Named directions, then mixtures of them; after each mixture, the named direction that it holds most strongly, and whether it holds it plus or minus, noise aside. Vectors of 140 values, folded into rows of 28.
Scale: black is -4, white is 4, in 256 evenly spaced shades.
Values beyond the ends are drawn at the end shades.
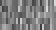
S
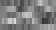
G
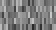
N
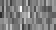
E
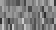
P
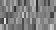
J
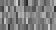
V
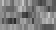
G, minus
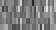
S, plus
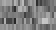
G, minus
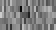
E, minus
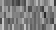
P, plus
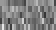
P, plus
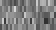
J, minus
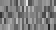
V, minus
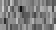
E, minus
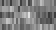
G, plus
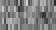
V, minus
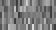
N, minus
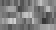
G, plus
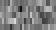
G, plus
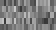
J, minus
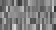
N, minus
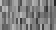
S, minus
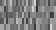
J, plus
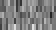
N, minus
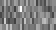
E, plus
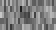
E, minus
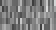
S, plus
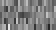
V, minus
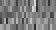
J, plus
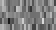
P, plus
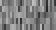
S, minus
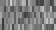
P, minus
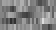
G, minus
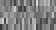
J, minus
